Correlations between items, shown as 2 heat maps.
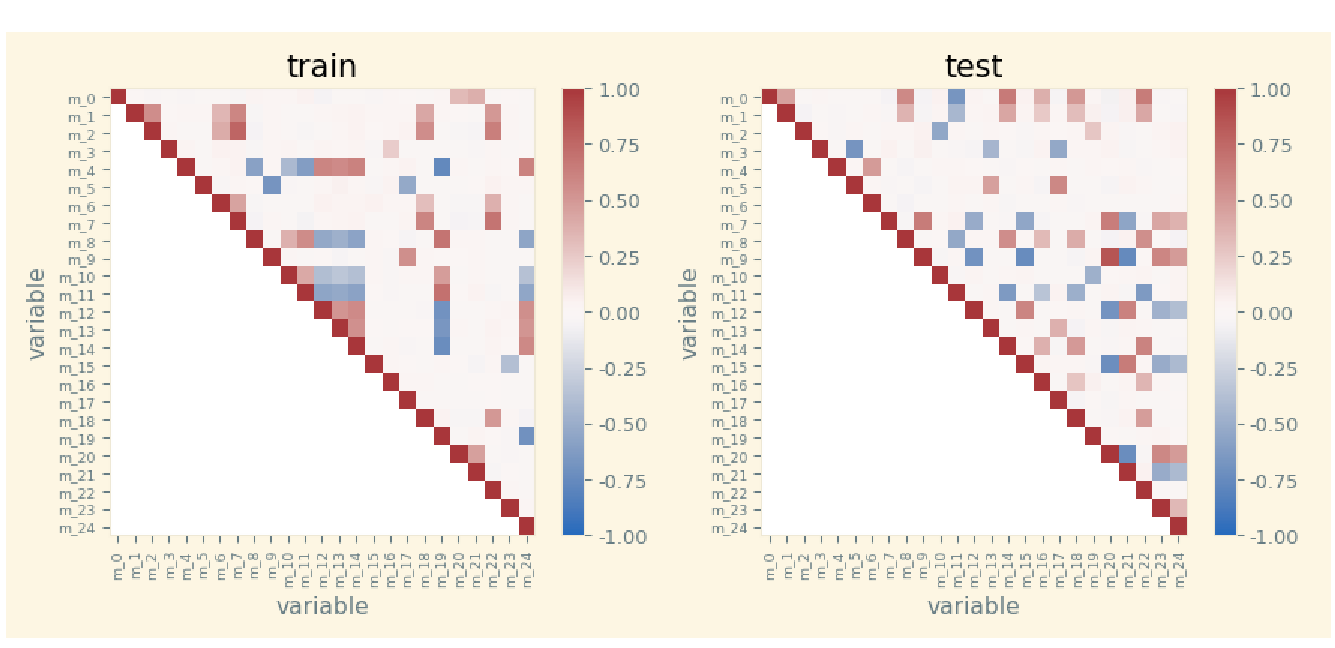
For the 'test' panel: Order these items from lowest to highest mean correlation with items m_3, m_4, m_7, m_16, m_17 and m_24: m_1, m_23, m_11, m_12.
m_12, m_11, m_1, m_23
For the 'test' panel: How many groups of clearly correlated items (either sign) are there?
5
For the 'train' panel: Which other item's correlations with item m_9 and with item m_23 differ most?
m_5
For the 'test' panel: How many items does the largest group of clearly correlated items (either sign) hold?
8
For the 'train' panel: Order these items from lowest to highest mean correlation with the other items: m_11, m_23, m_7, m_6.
m_11, m_23, m_6, m_7
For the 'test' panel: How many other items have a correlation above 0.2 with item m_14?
6
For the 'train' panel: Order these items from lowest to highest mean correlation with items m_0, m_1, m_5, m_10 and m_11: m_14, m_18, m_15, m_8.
m_14, m_15, m_18, m_8
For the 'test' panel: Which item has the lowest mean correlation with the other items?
m_11
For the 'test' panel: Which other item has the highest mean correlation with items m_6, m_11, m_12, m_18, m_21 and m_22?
m_15
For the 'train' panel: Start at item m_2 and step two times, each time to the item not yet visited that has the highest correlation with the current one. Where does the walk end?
m_22
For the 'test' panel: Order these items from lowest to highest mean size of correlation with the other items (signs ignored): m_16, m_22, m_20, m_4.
m_4, m_16, m_22, m_20
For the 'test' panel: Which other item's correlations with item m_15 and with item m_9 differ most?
m_20
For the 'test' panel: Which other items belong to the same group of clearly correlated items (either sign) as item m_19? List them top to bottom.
m_2, m_10
